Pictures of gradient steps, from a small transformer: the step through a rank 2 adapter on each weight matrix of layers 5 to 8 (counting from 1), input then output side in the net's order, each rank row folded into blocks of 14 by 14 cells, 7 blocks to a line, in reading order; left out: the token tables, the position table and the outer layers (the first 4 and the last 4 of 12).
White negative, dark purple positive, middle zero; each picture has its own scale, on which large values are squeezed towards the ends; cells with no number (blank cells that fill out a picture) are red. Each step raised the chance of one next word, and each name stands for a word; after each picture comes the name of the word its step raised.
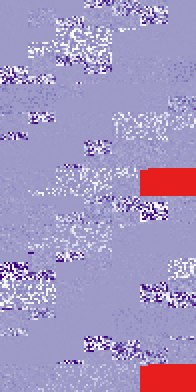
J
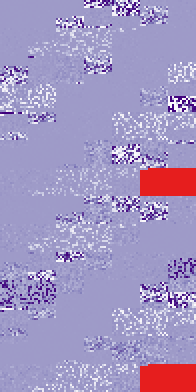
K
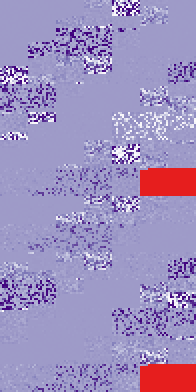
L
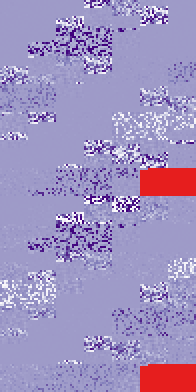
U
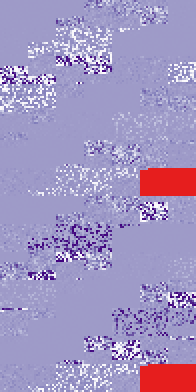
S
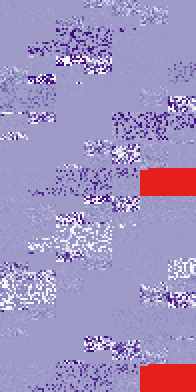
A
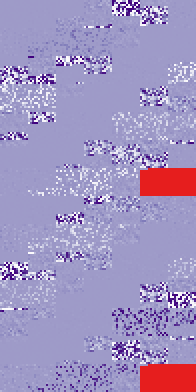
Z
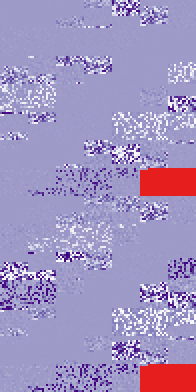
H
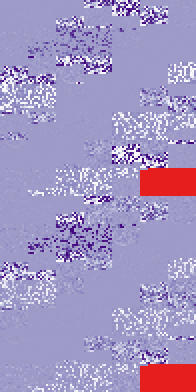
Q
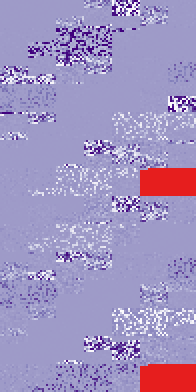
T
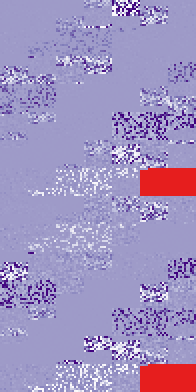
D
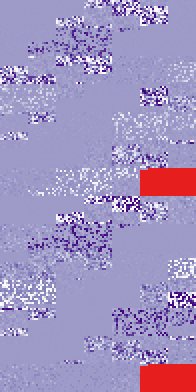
U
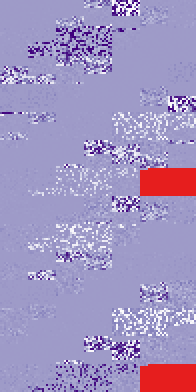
T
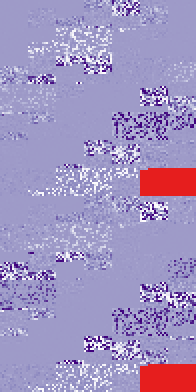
D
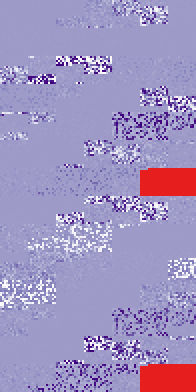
A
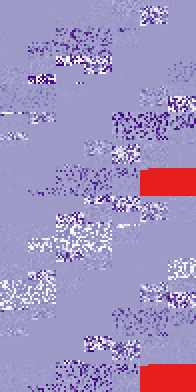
A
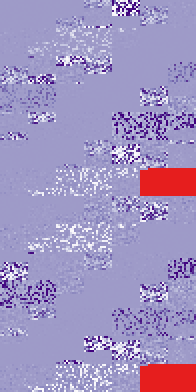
D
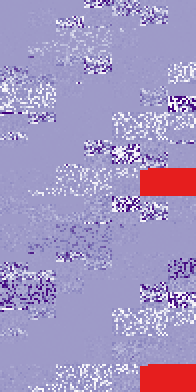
K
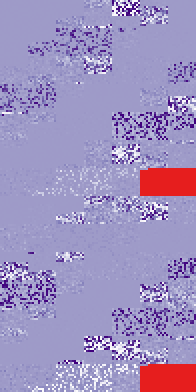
D
